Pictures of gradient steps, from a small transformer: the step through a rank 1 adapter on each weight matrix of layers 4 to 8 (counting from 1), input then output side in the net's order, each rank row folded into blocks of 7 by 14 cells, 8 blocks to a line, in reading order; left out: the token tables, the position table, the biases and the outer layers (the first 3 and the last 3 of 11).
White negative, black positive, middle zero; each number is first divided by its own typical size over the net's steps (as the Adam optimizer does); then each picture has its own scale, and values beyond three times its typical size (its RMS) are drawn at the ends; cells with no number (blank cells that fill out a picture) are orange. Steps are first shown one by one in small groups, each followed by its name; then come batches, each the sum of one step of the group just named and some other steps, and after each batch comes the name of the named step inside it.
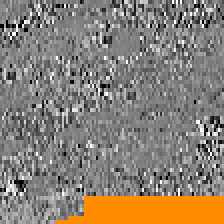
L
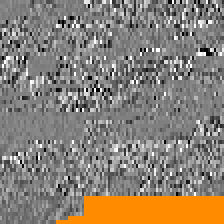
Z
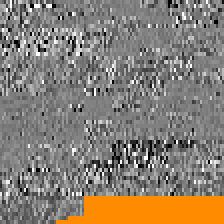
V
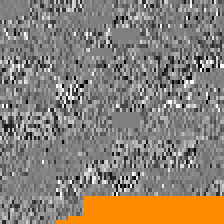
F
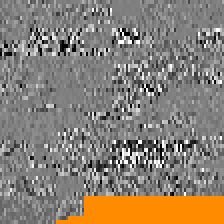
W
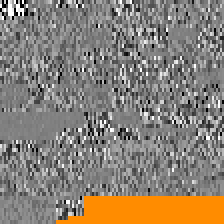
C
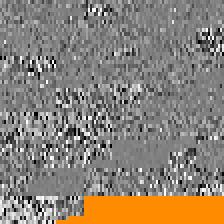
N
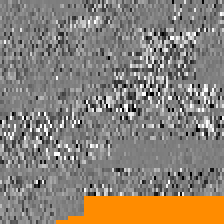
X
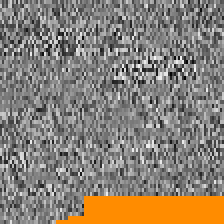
L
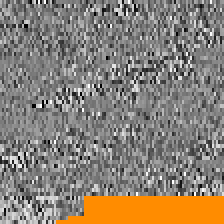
N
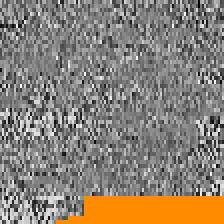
L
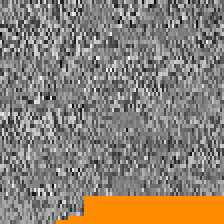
V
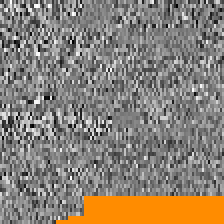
V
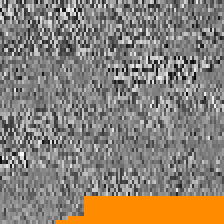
C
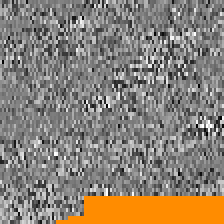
X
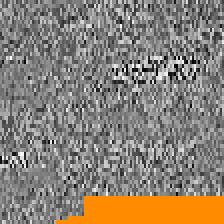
Z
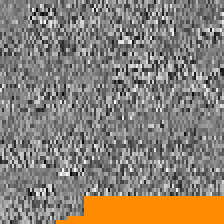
W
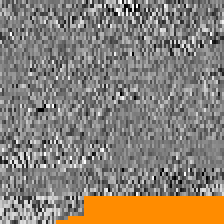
N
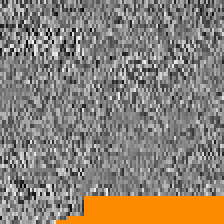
L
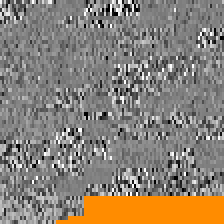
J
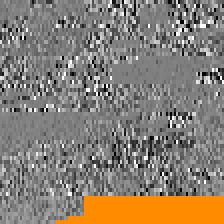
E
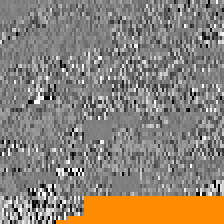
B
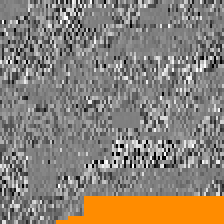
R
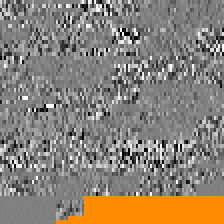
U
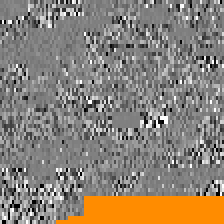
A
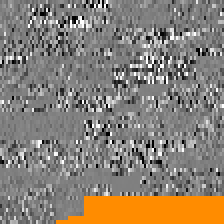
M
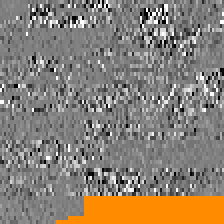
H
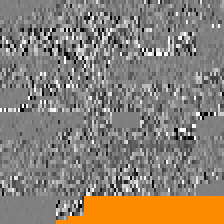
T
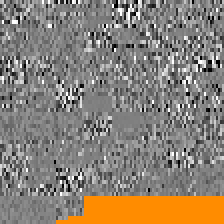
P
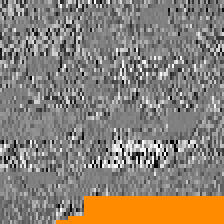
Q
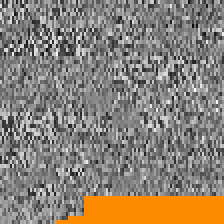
A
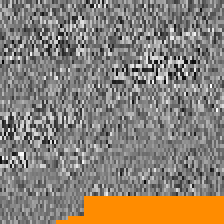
M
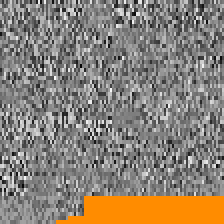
R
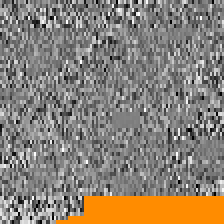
P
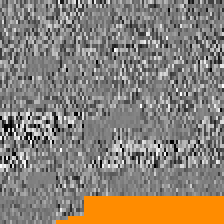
Q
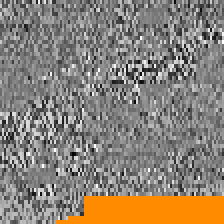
B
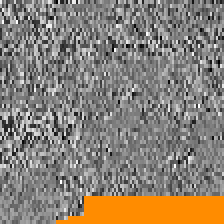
P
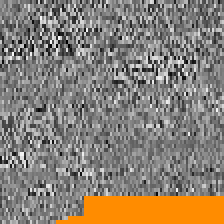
M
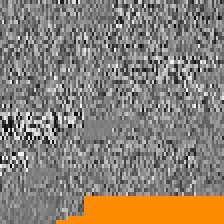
P
